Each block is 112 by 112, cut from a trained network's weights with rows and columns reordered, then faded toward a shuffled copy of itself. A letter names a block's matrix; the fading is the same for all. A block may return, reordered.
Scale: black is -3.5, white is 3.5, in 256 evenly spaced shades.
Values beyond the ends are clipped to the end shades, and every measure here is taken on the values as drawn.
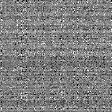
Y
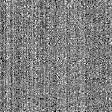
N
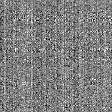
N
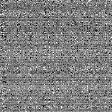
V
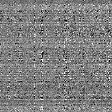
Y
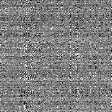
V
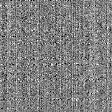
N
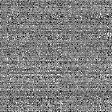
Y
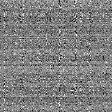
V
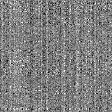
N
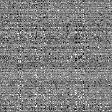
Y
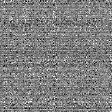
V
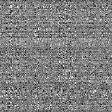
V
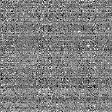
V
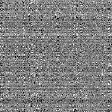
V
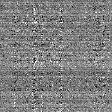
Y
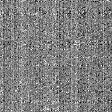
N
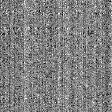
N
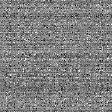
V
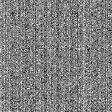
N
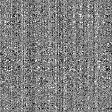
N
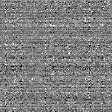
Y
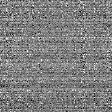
Y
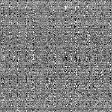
V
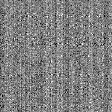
N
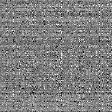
V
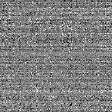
Y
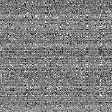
Y
